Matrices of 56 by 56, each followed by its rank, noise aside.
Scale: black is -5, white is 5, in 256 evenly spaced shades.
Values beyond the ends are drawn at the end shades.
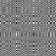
one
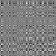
two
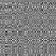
three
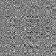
four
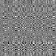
three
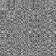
four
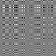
one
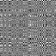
two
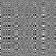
one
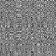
four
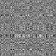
three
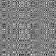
two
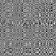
three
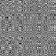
four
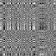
one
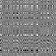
two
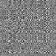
four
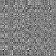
four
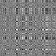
one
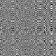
two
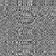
four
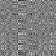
two
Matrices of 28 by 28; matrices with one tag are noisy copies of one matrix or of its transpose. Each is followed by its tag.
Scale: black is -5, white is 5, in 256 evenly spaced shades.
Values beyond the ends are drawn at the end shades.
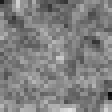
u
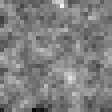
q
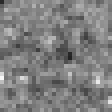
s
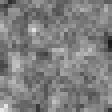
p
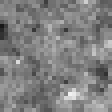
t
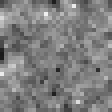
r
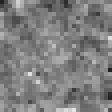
u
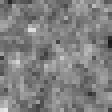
p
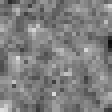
p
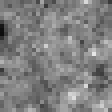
t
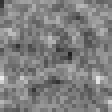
s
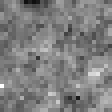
t
